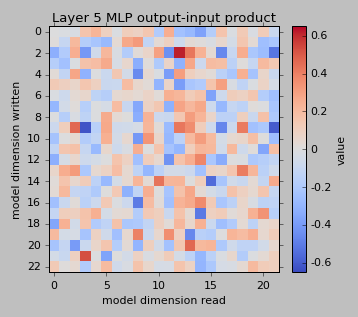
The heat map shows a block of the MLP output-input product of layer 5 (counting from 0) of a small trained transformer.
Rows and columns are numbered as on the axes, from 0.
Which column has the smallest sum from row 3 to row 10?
8
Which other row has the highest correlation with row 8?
16
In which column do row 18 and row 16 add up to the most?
14
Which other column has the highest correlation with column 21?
3
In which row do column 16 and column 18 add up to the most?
13
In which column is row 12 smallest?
11
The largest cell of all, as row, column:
2, 12
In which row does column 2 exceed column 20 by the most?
9
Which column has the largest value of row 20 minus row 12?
15
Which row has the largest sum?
17
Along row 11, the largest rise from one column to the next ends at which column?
21
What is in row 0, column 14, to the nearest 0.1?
-0.4
